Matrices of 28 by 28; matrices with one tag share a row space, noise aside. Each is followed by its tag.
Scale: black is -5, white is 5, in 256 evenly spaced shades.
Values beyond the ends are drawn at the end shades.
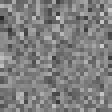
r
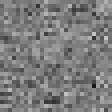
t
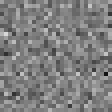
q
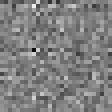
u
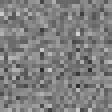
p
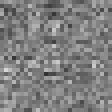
t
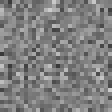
r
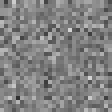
q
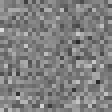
p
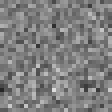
r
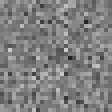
u
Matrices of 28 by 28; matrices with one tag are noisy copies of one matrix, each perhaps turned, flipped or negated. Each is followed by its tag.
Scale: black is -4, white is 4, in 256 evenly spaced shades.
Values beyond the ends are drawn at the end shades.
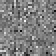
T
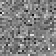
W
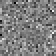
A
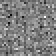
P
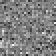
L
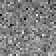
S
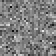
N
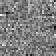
T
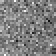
S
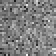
S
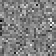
A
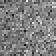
S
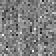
W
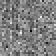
W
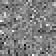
N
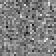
P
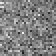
S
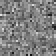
T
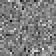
A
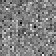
W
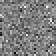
A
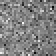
S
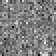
L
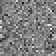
A
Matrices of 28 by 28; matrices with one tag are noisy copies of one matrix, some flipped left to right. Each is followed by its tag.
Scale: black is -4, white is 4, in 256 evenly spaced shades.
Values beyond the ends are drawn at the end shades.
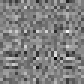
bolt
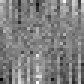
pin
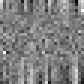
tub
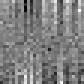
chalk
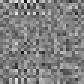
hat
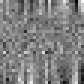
tub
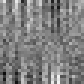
chalk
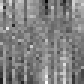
pin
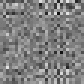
hat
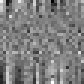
tub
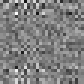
hat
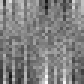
pin
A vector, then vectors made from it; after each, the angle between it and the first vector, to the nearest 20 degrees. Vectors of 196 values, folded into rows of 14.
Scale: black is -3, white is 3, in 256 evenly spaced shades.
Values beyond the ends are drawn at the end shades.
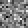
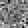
120 degrees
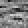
120 degrees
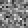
20 degrees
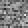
100 degrees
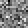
140 degrees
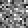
20 degrees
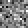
20 degrees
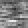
100 degrees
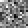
120 degrees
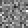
60 degrees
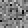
120 degrees
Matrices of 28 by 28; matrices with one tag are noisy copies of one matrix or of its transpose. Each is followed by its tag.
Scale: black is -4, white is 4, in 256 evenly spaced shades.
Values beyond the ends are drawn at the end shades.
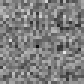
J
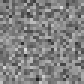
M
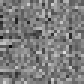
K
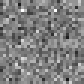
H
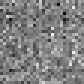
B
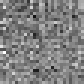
K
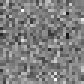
H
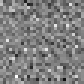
M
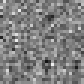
J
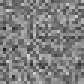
M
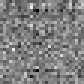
K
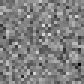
M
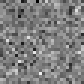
B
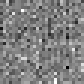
H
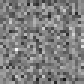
M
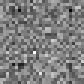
B
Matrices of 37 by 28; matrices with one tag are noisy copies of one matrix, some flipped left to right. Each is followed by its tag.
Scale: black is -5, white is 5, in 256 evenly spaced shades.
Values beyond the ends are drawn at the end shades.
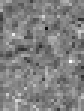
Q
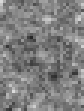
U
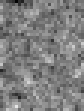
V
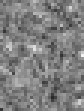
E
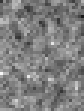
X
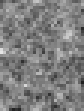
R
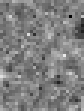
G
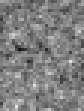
Q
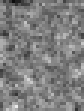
V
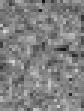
Q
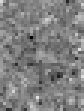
U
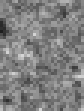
G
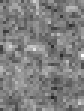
E
